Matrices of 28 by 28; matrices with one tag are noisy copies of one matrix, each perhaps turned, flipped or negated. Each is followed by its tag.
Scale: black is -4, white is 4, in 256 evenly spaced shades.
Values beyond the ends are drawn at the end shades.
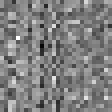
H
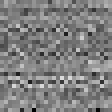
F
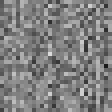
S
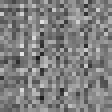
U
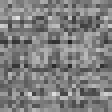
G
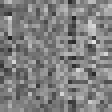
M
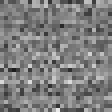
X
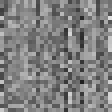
X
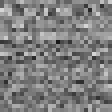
H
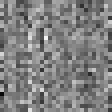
X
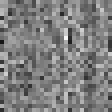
X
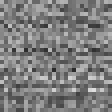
U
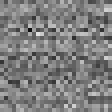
F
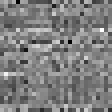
X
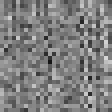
S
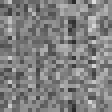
M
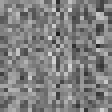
H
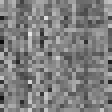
X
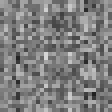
G
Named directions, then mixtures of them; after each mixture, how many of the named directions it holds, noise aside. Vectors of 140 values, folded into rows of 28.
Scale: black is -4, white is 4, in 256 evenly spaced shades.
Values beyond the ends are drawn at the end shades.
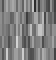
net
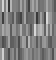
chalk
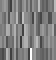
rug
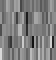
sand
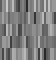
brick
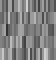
two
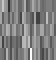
two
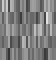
two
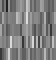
three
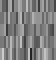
two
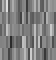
four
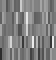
one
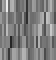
four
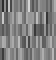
one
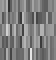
two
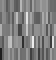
one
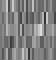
four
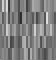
three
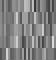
four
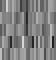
two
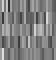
one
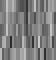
two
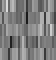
four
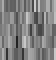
one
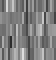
three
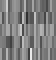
four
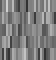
one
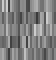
two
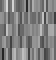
three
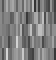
one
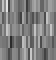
four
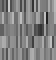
three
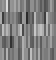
four
